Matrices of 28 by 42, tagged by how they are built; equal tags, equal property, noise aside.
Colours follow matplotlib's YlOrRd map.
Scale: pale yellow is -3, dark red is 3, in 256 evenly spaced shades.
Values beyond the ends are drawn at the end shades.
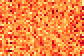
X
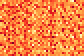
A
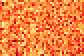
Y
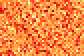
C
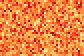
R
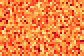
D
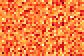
A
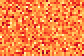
R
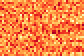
Y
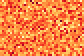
R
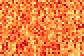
Y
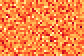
A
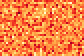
Y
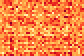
Y
